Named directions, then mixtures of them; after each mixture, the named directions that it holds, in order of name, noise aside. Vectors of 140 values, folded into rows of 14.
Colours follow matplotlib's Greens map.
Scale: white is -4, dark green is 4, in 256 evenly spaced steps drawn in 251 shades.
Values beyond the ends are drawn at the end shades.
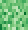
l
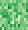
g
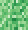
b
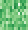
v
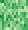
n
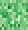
g.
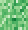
b.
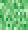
n, v.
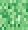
g.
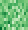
g, l.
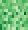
l.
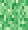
b, n.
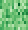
v.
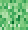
g.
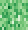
g.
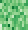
l, n.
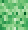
l, n.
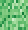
b.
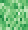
n, v.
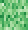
n.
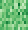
v.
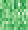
v.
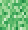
b, l.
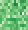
b, v.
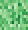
g, v.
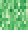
g, v.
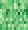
n, v.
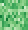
n.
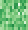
v.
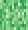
l, v.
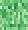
g, v.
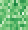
b, v.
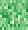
g.
